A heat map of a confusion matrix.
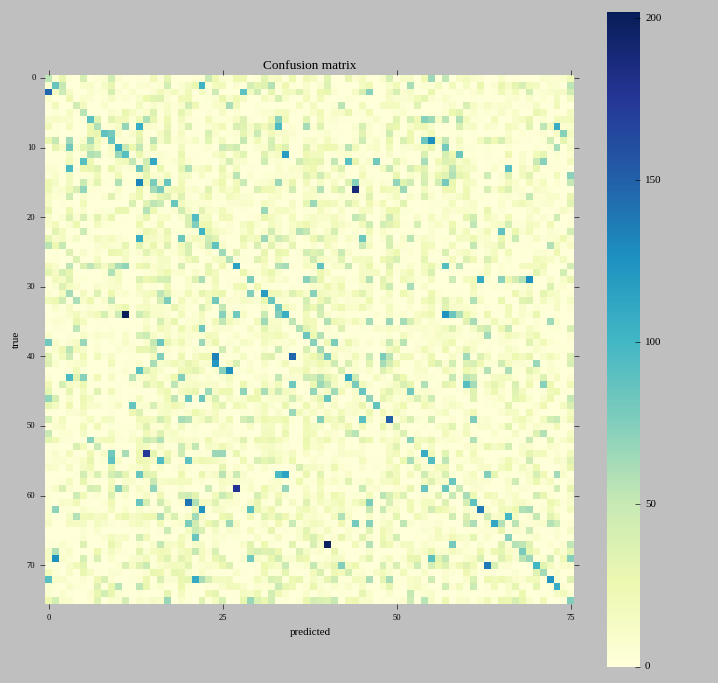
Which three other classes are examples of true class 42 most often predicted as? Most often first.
26, 13, 25
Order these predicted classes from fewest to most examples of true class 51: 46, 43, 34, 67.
46, 67, 34, 43
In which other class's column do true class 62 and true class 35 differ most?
22
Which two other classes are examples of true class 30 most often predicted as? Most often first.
52, 49
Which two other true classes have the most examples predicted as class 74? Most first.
8, 28
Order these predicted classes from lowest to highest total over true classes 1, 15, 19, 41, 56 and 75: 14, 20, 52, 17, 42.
42, 20, 14, 52, 17
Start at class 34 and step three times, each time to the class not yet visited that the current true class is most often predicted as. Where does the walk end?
27
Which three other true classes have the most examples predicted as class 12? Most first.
47, 43, 18
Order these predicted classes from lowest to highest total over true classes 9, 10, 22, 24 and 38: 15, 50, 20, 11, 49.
50, 20, 11, 49, 15
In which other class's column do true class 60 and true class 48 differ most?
35
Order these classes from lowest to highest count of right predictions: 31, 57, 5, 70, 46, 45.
57, 5, 46, 45, 70, 31
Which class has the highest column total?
13
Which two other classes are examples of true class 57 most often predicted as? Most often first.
34, 33
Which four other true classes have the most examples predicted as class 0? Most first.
2, 72, 38, 46
